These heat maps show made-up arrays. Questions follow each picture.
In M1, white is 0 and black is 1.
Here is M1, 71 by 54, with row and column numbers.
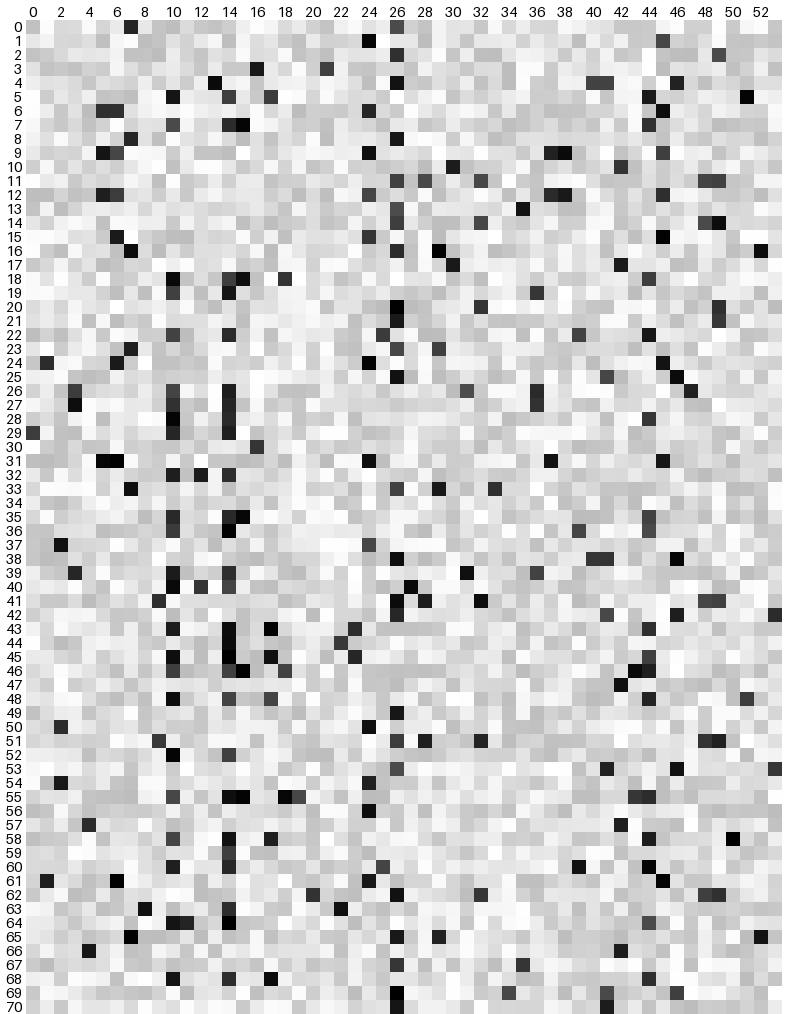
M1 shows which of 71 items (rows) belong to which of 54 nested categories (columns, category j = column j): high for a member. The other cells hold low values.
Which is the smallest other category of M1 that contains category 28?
48
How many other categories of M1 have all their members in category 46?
4
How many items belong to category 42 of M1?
5
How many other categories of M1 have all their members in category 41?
5
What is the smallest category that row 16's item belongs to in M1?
52
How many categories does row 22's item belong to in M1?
5
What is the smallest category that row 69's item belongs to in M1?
34
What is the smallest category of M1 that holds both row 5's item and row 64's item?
44
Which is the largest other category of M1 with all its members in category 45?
6
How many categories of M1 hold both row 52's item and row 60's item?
2
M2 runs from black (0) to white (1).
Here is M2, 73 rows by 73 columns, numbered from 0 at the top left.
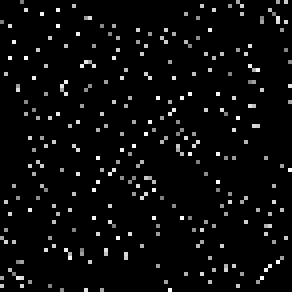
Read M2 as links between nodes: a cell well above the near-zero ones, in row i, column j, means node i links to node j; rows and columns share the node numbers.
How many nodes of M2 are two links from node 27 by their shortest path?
4
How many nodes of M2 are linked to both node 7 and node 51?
0
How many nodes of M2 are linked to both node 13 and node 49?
2
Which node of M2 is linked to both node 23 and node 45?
node 54
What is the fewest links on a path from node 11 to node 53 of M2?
7
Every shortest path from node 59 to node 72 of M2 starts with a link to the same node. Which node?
node 0
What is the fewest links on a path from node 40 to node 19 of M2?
5
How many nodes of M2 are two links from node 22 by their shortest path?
5
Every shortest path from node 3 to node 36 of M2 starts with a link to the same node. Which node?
node 60
